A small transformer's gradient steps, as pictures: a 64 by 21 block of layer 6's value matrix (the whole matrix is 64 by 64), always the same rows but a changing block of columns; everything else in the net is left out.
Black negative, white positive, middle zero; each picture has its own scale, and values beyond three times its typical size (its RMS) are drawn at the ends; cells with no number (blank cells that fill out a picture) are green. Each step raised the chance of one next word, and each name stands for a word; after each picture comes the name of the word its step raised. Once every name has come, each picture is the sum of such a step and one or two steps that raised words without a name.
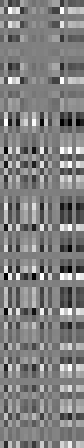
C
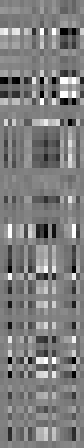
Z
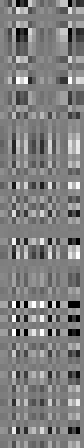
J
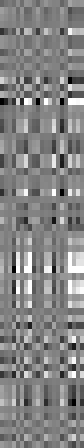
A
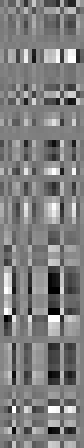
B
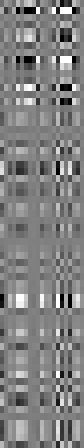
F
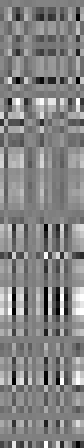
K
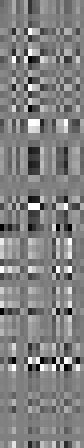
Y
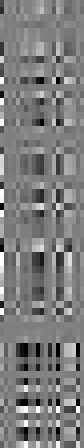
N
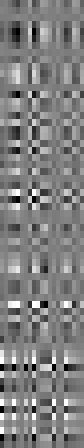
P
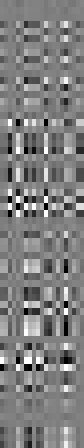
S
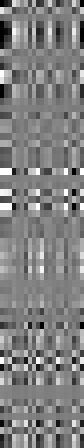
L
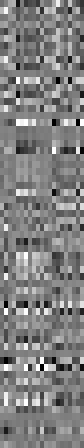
N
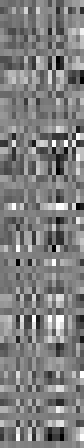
F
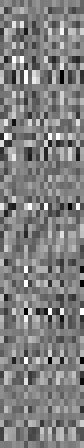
L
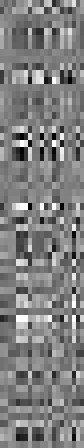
J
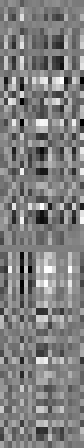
A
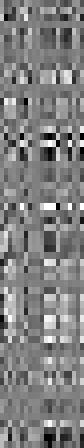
K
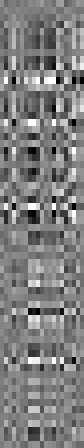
S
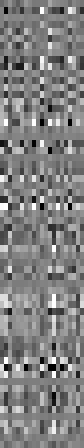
F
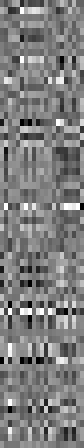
N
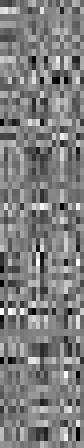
N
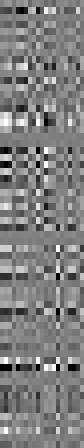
C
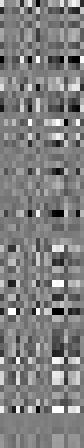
N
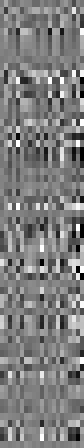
Z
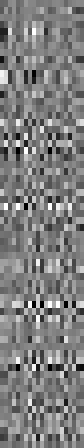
P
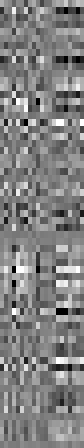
A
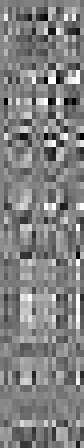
K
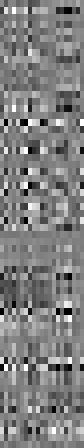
B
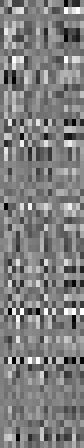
L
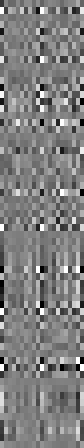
A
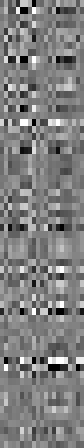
Y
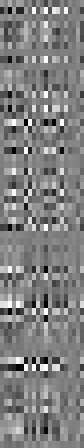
P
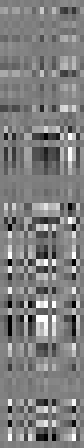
J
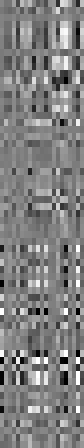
L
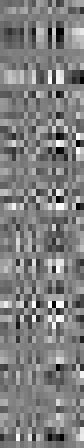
P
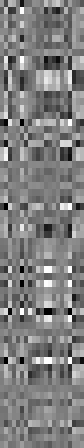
Y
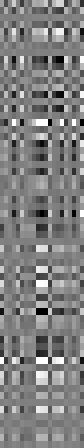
Z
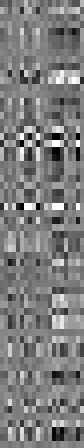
N
